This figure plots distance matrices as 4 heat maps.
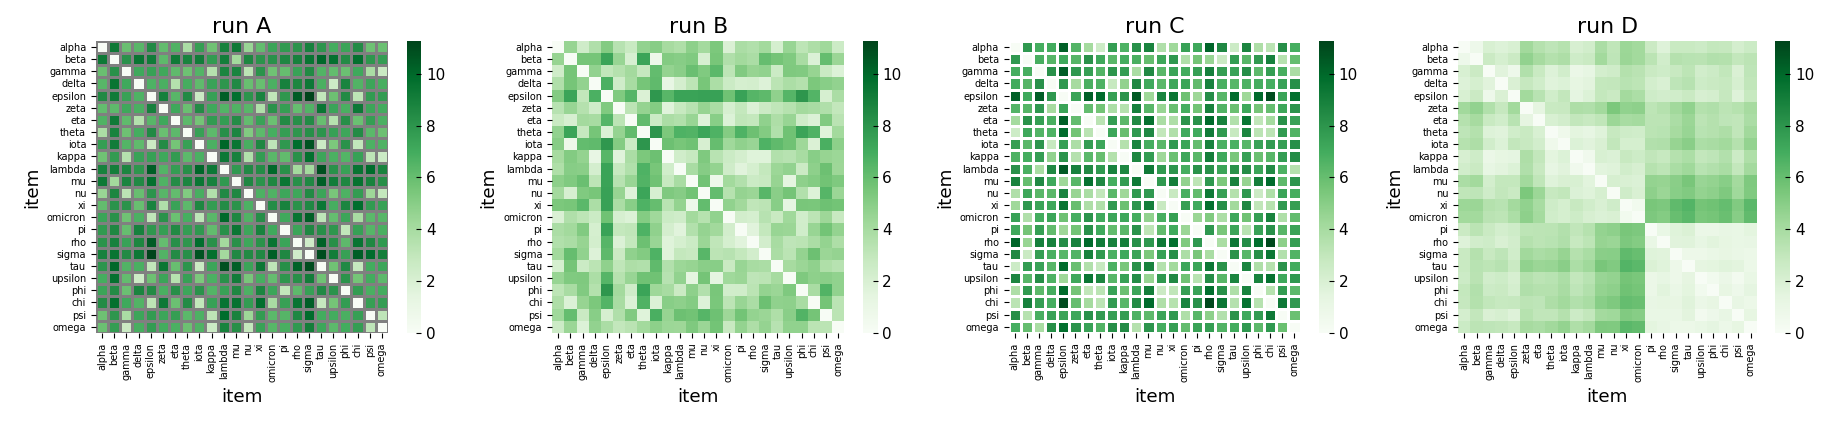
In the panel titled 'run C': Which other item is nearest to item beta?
sigma
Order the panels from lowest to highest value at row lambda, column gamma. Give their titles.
run D, run C, run B, run A
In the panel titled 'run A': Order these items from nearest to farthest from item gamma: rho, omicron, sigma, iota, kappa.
kappa, omicron, iota, rho, sigma
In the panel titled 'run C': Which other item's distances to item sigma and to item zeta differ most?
rho
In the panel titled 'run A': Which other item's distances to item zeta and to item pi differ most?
xi
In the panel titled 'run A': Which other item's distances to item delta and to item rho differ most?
sigma
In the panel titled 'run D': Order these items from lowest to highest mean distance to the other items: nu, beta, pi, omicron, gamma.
gamma, pi, beta, nu, omicron
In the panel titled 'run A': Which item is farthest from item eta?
beta
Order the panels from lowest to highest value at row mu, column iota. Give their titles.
run D, run B, run C, run A
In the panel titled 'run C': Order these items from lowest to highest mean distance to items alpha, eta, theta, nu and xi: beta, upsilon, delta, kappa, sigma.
kappa, delta, beta, sigma, upsilon
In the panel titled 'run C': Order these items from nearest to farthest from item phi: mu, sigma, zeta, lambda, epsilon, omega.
zeta, omega, lambda, sigma, mu, epsilon
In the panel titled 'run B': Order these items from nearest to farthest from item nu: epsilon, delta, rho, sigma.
rho, delta, sigma, epsilon
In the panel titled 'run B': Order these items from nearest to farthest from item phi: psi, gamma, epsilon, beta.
beta, gamma, psi, epsilon
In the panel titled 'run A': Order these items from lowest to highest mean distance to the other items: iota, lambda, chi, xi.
iota, chi, xi, lambda
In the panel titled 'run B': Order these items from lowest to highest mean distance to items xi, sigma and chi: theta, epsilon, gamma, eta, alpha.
eta, alpha, gamma, theta, epsilon
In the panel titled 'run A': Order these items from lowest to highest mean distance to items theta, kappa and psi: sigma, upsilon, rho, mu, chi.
upsilon, chi, rho, mu, sigma
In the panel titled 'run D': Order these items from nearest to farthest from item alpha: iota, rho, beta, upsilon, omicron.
beta, rho, upsilon, iota, omicron
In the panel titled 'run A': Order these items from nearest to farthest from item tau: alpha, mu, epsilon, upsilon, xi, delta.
epsilon, upsilon, delta, alpha, xi, mu
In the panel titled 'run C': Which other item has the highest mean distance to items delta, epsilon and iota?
lambda
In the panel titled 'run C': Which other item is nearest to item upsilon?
pi
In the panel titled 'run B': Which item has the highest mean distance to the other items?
epsilon
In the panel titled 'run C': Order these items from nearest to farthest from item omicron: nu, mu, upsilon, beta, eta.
beta, mu, upsilon, nu, eta
